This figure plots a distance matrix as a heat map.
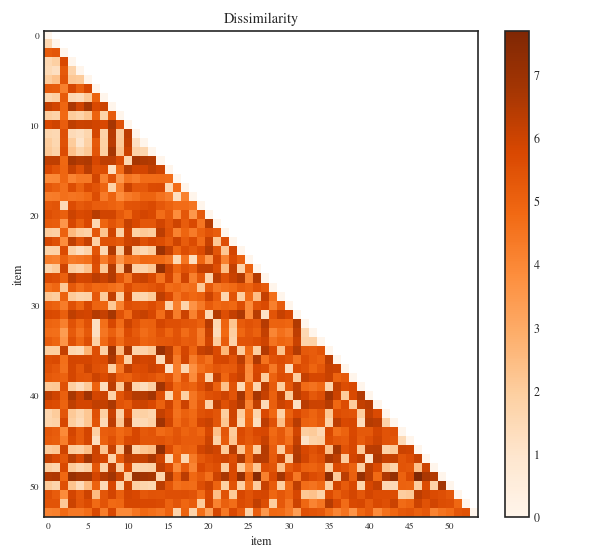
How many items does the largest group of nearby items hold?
21
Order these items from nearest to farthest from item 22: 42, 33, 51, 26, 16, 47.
42, 26, 16, 33, 51, 47
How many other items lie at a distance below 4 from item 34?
9
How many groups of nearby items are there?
7
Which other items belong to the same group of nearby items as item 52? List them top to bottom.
2, 19, 28
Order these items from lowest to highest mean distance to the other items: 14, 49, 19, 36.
19, 36, 14, 49
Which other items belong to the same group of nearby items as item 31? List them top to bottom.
20, 27, 38, 41
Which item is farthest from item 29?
49
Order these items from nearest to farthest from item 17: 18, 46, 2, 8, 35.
8, 18, 2, 46, 35
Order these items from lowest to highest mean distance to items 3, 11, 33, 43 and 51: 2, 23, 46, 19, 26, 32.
26, 46, 32, 23, 2, 19
